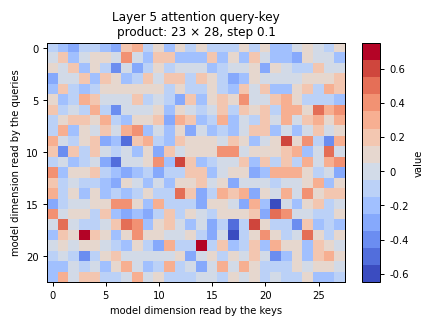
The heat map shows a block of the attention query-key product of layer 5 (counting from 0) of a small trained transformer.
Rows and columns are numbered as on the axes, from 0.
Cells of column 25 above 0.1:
8
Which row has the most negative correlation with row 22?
10
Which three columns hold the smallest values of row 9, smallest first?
7, 26, 5
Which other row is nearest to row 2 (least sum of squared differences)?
13
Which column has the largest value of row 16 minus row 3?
0
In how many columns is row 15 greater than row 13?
12
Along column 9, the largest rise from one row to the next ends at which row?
9
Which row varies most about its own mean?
17
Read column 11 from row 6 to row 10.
-0.2 -0.3 -0.2 -0.2 0.2
